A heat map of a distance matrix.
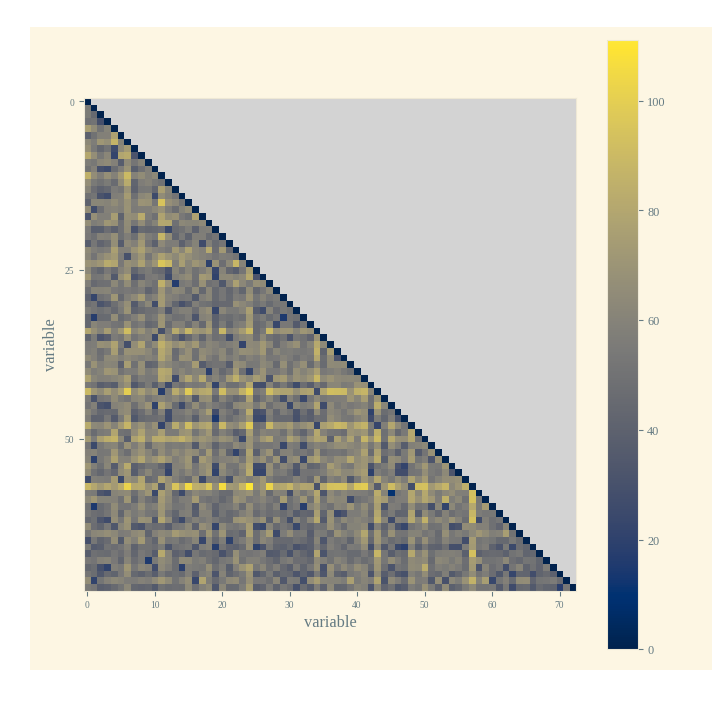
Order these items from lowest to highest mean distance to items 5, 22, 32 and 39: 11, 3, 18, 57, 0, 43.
0, 3, 18, 11, 43, 57
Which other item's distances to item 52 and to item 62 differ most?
22
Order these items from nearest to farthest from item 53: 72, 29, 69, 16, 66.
29, 16, 66, 69, 72
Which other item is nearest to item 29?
32
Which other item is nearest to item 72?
70
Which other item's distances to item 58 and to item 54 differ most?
45
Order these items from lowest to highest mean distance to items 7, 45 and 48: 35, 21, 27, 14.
14, 35, 21, 27
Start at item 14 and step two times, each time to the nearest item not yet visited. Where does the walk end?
3
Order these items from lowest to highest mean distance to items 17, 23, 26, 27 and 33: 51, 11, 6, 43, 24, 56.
56, 51, 6, 24, 11, 43
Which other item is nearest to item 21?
65
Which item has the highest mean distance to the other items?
57
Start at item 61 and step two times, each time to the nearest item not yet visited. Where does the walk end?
38
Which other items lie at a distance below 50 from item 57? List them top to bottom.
11, 34, 43, 48
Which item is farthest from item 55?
24
